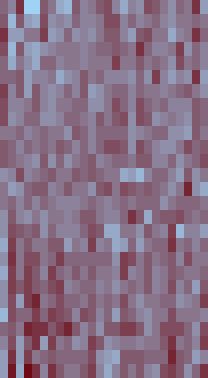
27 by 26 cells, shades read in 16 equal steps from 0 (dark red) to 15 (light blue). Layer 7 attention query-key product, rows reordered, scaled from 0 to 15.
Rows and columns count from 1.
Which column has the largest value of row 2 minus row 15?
2
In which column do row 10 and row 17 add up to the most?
23
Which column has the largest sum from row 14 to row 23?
1
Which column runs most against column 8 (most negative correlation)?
25
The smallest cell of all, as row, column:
27, 4
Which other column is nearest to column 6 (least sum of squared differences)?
14
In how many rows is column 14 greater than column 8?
13
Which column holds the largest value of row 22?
3
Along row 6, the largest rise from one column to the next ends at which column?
26
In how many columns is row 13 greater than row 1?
11
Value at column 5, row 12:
10
